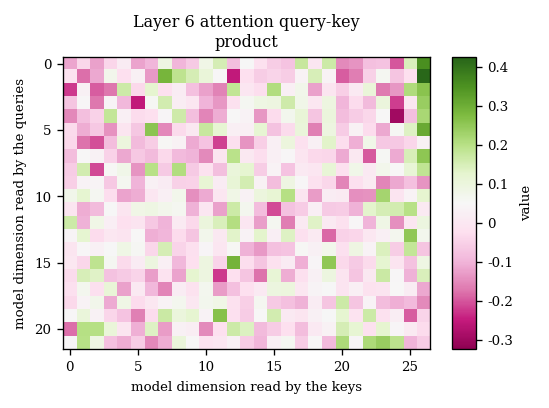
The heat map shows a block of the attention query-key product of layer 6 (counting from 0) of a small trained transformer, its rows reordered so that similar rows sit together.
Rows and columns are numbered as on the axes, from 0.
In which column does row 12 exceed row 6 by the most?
11
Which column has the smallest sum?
5
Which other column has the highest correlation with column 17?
26
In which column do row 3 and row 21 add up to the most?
23
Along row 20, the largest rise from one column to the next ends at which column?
1
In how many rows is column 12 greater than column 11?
17
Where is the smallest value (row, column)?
4, 24
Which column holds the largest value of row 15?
12
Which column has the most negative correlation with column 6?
18
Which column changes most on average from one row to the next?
25
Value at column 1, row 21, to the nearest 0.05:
0.2
